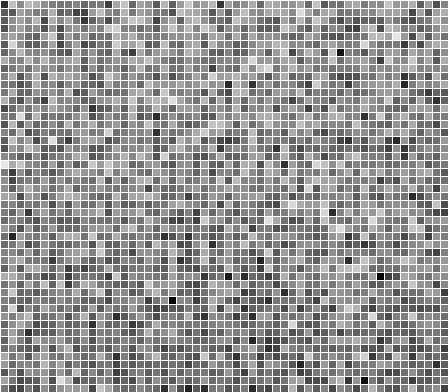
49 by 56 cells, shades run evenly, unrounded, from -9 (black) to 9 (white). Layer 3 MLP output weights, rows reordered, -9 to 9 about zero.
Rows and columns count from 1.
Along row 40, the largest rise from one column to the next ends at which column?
33
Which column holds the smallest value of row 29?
32
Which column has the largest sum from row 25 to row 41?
43
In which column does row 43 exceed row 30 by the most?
2
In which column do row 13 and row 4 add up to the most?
22
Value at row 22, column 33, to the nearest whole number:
-1
